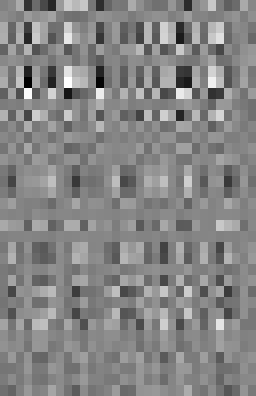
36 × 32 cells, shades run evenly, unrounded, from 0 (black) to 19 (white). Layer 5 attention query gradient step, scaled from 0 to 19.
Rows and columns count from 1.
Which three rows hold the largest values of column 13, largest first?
9, 12, 10
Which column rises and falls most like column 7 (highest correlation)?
24
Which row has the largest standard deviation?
8
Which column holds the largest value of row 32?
28
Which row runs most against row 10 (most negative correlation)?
6
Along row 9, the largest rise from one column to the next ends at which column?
4
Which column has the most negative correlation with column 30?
31
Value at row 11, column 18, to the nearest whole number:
5
